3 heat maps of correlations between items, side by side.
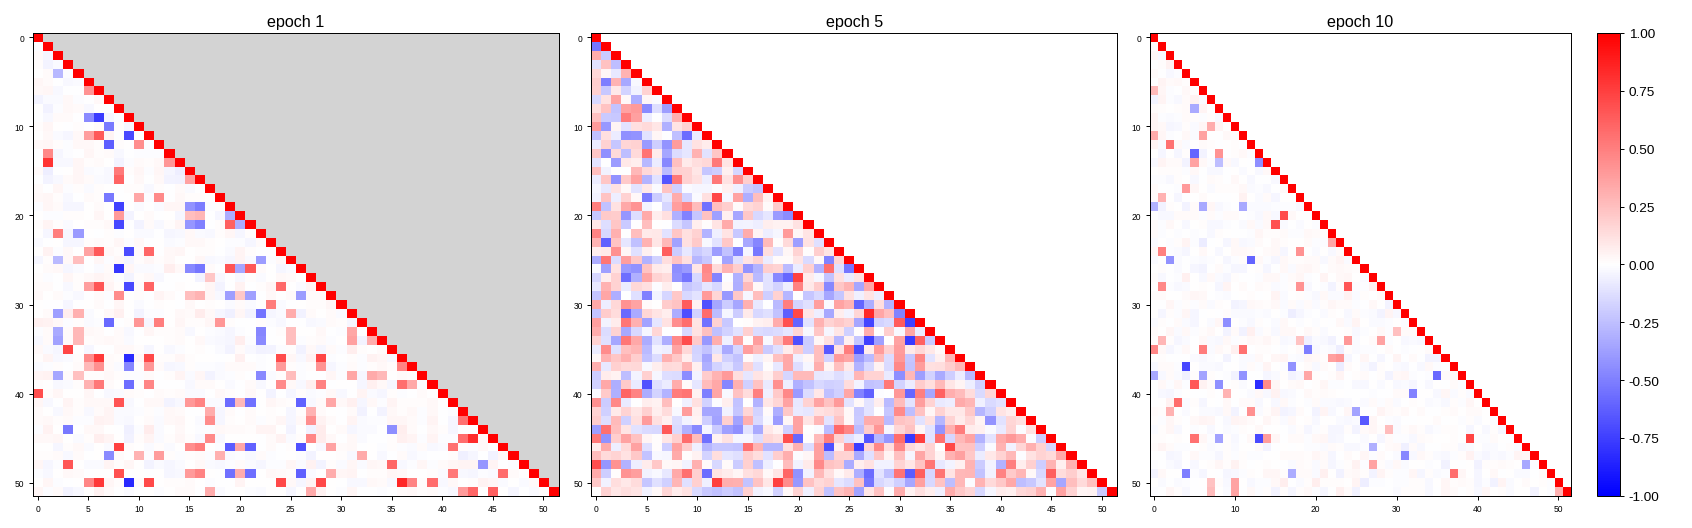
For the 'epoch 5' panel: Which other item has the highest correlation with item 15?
46
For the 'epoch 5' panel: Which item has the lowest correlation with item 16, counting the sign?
7
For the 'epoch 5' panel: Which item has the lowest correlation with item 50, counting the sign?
27
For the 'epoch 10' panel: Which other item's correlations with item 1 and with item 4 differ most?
37
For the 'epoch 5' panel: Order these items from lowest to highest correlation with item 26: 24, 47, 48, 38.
47, 24, 48, 38
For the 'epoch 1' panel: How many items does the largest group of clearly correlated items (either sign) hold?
11
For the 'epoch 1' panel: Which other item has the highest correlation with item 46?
8
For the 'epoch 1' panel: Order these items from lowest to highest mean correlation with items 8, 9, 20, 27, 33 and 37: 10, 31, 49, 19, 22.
19, 22, 10, 31, 49
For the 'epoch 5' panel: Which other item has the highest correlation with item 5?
13
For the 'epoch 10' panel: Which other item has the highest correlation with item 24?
28
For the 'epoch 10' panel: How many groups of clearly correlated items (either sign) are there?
16
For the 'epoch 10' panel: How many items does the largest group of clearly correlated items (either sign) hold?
6
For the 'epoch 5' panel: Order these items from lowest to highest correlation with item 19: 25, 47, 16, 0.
25, 16, 47, 0
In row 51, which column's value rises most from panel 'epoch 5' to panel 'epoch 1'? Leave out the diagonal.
45
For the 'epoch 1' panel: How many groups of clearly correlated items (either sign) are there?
9
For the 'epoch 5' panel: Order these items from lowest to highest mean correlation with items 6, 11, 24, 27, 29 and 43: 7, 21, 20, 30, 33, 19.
19, 30, 21, 7, 33, 20
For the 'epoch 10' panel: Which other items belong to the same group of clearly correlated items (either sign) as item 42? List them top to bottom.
2, 12, 25
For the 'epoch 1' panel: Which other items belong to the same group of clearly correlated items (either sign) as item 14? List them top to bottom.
1, 13
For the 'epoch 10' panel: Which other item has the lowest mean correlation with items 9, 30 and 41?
32
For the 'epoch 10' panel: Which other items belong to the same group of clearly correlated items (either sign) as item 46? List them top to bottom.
27, 48
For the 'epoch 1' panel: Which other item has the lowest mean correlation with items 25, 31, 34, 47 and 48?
22
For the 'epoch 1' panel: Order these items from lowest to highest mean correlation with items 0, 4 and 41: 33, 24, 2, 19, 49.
19, 2, 24, 33, 49
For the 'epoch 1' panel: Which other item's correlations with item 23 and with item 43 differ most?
45
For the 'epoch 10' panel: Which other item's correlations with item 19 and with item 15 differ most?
21
